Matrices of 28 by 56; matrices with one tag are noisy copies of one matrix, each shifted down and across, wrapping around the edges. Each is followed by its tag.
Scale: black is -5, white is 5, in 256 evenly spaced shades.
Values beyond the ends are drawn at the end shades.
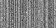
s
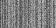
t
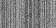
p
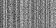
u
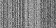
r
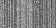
r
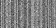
u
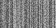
u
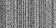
s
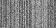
r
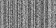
u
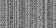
s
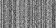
u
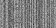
s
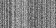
r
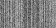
p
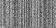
t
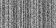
t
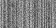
t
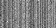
t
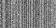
s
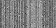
r
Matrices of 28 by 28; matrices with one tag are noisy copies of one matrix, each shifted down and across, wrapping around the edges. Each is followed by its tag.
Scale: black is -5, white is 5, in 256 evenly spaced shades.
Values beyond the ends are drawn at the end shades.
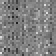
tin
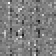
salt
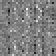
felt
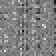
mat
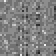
mat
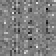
mat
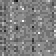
mat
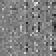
salt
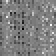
tin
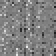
felt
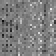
tin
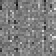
salt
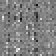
salt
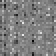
mat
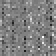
felt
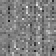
felt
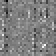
salt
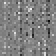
salt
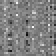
mat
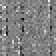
salt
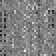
tin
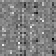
mat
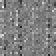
salt
